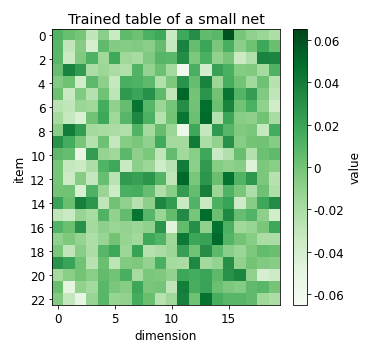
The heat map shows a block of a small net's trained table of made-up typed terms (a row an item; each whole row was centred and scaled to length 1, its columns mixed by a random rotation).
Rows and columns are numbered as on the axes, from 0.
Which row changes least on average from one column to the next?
20
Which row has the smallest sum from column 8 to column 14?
3
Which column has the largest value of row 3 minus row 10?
2
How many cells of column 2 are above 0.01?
4
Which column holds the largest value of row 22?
13
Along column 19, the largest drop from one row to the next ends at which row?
15
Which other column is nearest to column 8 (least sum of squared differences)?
6
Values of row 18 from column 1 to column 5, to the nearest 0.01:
-0.03 -0.01 -0.02 0.01 0.02
